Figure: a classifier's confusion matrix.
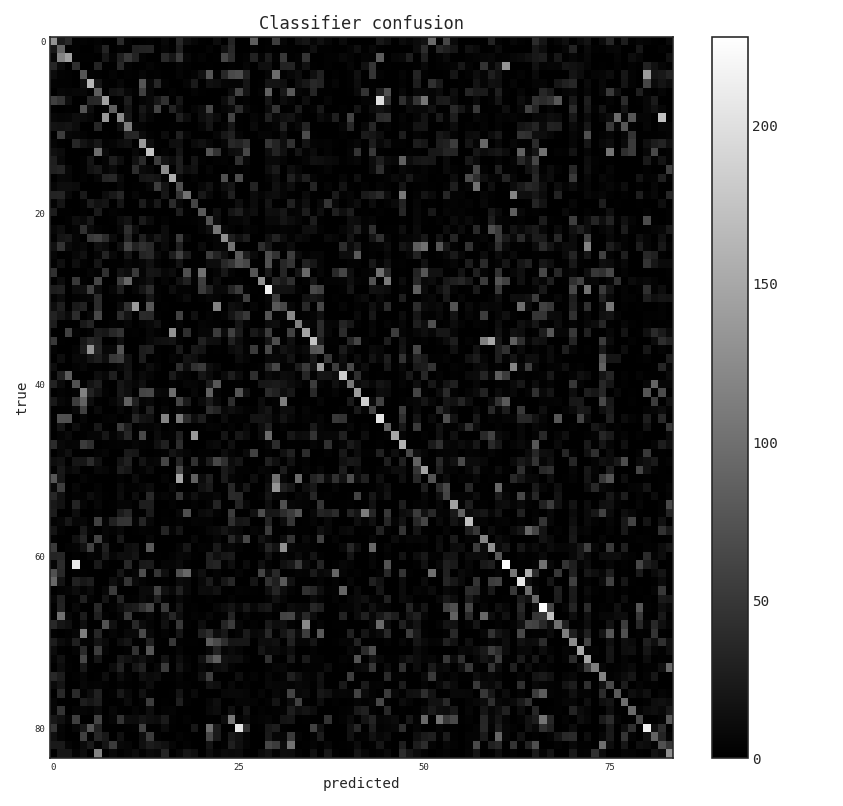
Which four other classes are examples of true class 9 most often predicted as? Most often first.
82, 7, 76, 78
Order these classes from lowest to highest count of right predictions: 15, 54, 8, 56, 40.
8, 40, 15, 54, 56
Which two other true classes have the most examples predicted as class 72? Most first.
24, 29
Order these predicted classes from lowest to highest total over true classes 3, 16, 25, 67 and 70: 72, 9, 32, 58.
9, 72, 58, 32
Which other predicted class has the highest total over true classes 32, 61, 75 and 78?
3
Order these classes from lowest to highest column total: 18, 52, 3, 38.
38, 18, 52, 3
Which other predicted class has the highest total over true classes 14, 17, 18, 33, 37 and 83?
47
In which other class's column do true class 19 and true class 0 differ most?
51
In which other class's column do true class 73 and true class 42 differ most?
31
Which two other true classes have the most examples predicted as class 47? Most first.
18, 14
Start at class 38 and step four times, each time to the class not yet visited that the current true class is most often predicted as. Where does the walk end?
58
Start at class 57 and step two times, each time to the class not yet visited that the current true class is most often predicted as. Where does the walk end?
39
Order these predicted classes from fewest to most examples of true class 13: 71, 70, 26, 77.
71, 70, 77, 26
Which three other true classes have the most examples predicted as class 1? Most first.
2, 67, 44
